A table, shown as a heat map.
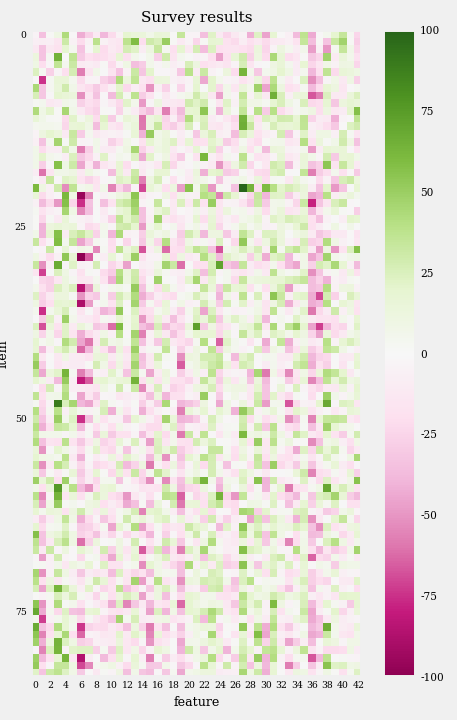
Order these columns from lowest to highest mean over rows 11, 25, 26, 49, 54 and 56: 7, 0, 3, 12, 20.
12, 7, 20, 0, 3
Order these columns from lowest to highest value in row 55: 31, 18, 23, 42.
18, 31, 23, 42
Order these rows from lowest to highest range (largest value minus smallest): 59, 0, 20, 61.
0, 61, 59, 20
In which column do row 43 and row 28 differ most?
24
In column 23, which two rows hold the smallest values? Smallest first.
20, 28
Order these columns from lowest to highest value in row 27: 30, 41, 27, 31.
41, 30, 31, 27
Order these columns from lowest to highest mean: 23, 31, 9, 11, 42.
9, 42, 11, 23, 31
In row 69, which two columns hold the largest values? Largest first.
27, 20
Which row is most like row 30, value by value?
60
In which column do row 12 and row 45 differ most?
6
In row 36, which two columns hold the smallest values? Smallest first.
1, 36
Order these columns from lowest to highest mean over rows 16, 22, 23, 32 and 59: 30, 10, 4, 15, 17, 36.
36, 30, 10, 15, 17, 4
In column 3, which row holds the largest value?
48
